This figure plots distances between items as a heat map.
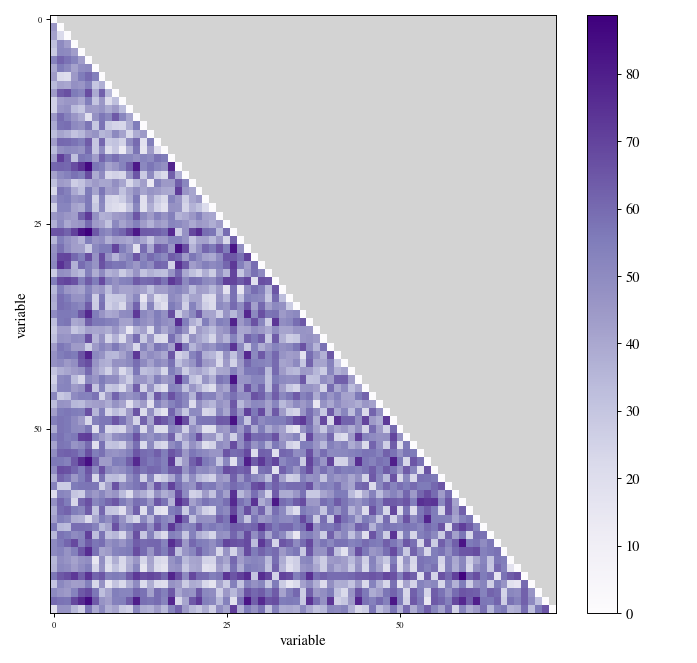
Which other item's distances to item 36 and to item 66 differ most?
6
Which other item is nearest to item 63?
35
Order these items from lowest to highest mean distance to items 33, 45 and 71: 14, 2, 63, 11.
63, 14, 11, 2
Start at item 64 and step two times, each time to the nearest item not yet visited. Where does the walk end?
53
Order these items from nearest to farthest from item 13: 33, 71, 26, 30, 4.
33, 4, 30, 71, 26
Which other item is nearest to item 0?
72
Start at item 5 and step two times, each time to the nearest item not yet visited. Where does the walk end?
28
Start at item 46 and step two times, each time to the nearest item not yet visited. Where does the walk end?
62
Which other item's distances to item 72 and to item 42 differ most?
26
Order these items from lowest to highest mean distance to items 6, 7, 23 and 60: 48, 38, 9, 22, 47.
22, 48, 9, 38, 47
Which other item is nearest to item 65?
42
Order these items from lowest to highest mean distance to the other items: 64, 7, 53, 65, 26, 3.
3, 7, 65, 53, 64, 26
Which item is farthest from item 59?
68
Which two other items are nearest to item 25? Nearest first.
33, 27
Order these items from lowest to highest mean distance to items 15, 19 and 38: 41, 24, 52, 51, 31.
52, 31, 41, 24, 51
